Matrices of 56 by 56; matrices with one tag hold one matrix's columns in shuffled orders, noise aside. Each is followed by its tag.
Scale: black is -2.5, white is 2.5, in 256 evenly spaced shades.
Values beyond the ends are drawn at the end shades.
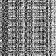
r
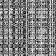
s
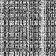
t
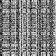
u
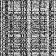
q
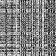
u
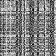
q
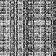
t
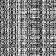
s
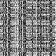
t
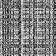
s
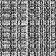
t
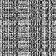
t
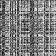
q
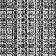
s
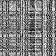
q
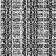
s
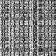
t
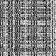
t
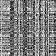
q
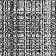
q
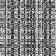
s
